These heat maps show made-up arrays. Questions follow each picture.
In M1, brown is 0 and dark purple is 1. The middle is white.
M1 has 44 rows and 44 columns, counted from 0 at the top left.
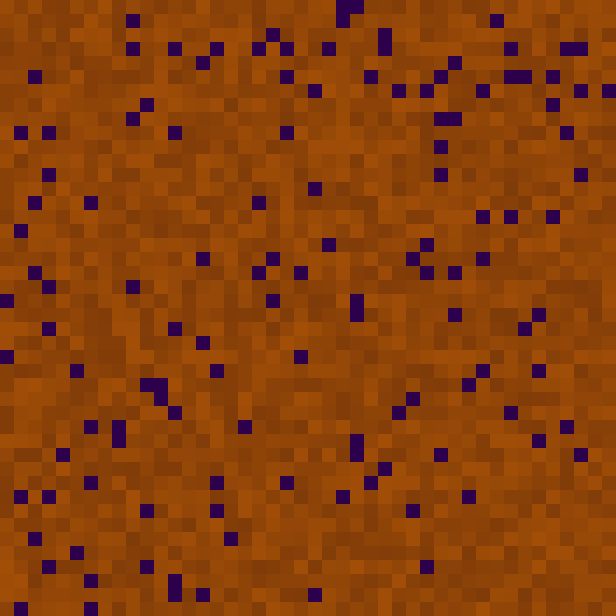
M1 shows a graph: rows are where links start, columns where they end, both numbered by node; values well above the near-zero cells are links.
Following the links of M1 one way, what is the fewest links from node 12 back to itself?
2
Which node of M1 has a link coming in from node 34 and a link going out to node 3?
node 20
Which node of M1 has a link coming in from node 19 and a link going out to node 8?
node 30
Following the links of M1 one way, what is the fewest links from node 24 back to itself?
5
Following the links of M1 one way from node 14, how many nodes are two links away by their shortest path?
9
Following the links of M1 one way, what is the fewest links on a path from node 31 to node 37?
5
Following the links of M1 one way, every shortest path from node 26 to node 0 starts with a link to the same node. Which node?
node 5
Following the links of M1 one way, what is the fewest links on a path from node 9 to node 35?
2
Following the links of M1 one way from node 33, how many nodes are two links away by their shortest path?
2
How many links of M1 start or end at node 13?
1
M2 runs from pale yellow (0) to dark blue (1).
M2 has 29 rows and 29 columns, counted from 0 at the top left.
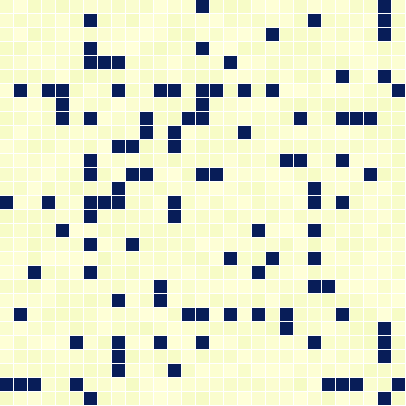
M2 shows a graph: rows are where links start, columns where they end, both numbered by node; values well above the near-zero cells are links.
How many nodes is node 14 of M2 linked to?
8
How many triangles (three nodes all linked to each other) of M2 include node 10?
1
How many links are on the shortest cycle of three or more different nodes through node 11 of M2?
4
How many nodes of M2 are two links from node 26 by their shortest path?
10
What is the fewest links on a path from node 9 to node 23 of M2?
5
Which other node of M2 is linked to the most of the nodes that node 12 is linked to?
node 8
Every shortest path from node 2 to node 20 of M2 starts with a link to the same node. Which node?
node 27
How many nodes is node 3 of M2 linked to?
2
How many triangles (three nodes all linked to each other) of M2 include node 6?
5
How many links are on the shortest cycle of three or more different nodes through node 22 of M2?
3
